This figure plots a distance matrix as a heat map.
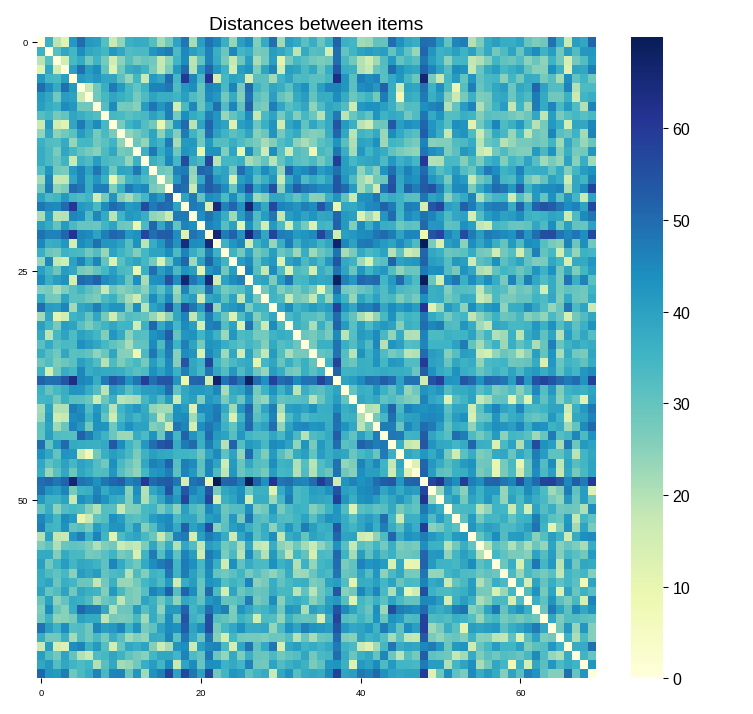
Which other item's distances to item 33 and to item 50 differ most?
22
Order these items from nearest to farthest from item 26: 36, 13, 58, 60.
13, 58, 60, 36
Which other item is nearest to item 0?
3
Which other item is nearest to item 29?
49
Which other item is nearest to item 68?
59
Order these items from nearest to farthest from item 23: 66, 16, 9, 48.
66, 9, 16, 48
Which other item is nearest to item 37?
18
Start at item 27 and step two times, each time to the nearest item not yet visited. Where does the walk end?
63
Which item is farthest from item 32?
16
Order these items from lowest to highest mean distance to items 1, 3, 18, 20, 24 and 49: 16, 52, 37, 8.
8, 52, 16, 37
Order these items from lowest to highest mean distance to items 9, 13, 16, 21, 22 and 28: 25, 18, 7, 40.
40, 25, 7, 18
